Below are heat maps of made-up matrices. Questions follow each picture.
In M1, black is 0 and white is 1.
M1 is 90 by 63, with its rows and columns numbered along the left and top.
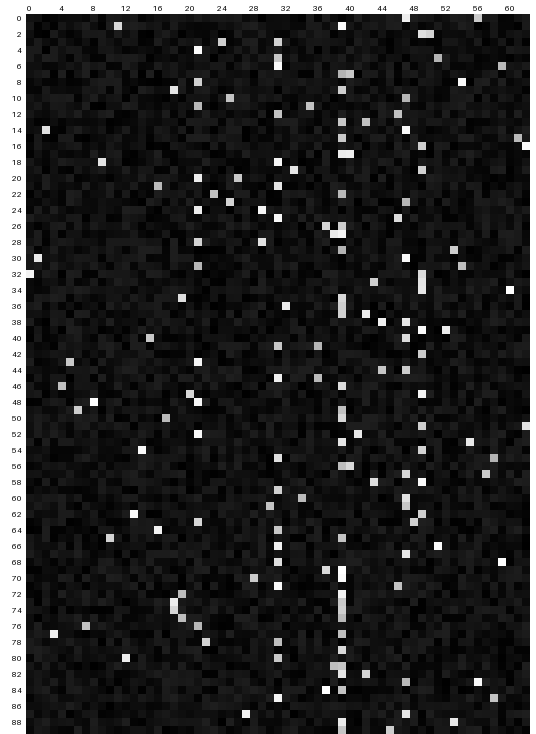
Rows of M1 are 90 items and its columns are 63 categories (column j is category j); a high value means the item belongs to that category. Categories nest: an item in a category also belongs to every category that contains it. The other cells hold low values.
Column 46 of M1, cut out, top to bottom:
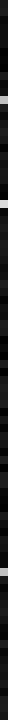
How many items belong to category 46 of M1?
3
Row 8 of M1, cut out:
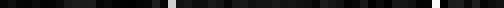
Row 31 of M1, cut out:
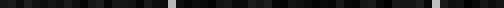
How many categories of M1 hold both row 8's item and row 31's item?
2
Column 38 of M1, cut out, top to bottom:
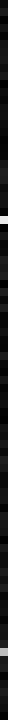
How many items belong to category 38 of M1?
2
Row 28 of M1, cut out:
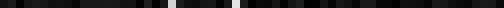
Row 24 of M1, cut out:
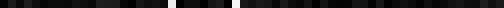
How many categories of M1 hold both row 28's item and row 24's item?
2
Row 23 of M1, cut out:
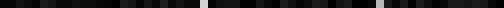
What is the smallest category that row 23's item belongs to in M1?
25
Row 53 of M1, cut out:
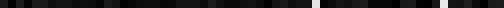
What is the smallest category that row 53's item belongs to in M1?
55
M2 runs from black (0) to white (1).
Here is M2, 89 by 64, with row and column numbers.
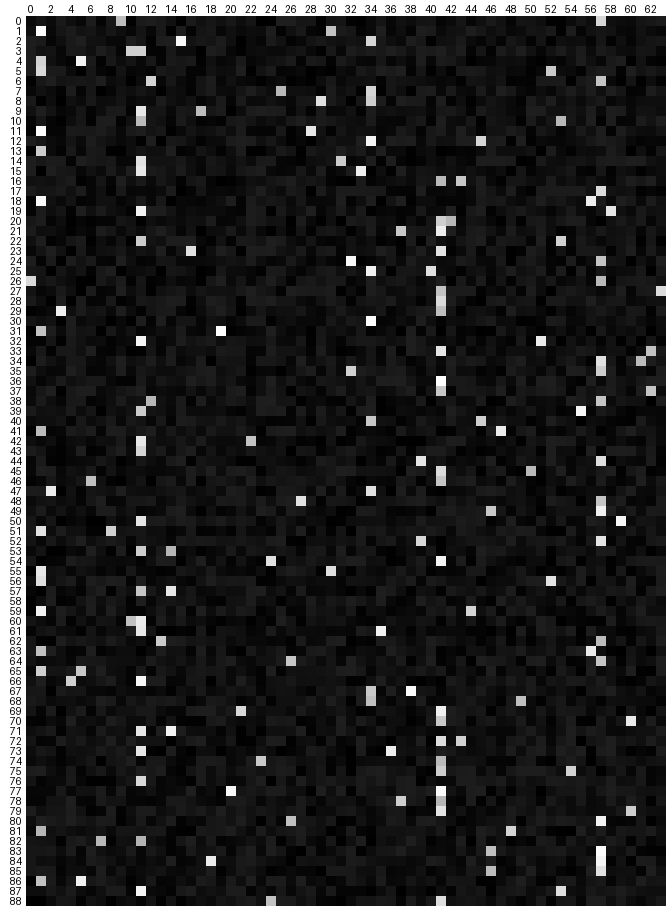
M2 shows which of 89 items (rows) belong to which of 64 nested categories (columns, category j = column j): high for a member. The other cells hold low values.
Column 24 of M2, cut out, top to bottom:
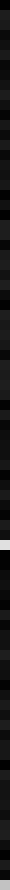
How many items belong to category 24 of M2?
2
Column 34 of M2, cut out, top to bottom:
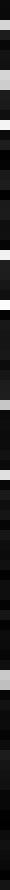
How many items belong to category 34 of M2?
10
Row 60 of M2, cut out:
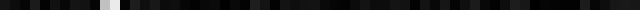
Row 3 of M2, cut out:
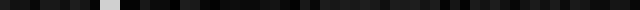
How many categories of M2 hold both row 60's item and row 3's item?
2
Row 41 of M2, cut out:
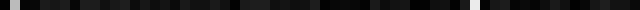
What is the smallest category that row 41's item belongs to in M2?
47
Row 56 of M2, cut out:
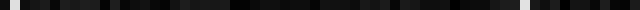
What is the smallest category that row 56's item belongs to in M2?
52
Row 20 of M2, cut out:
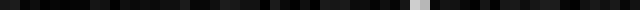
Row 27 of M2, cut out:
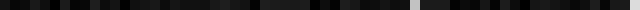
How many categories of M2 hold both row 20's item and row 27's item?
1
